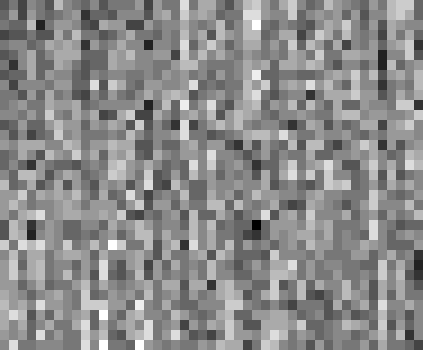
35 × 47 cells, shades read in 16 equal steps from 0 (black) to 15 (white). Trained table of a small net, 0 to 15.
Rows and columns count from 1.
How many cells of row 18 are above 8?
19
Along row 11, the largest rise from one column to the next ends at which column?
21
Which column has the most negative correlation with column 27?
33
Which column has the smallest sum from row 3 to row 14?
43
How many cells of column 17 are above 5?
23
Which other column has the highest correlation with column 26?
10
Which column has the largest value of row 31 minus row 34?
46
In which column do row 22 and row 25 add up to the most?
5
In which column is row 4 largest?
36
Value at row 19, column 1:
11
